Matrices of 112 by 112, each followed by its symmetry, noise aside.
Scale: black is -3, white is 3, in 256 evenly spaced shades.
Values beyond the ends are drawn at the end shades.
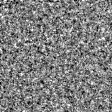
antisymmetric.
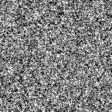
no symmetry.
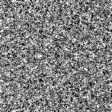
mirrored top to bottom.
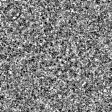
symmetric.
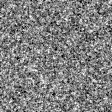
symmetric across the other diagonal.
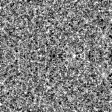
mirrored top to bottom.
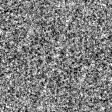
same after a half turn.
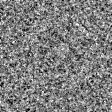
symmetric across the other diagonal.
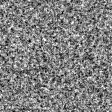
no symmetry.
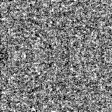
mirrored top to bottom.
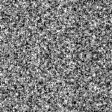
mirrored top to bottom.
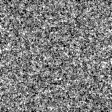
same after a half turn.
